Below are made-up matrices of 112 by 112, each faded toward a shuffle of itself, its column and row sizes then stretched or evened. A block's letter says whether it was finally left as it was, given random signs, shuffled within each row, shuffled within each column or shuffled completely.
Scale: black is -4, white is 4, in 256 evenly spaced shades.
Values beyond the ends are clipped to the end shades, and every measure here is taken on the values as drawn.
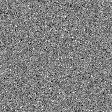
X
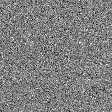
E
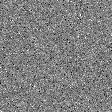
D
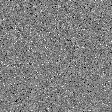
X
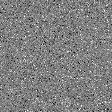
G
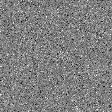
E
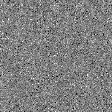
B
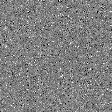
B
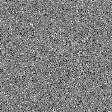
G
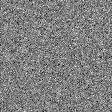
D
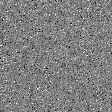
E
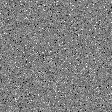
D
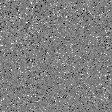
G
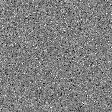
D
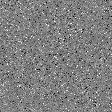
D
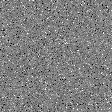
D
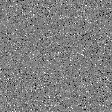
B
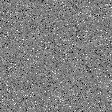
E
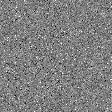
E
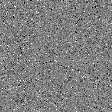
B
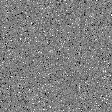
E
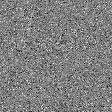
X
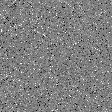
D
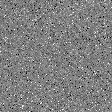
D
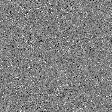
G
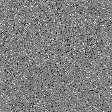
X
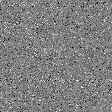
X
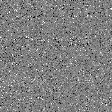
B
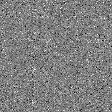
G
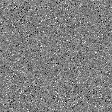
G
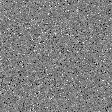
X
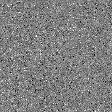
B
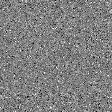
G
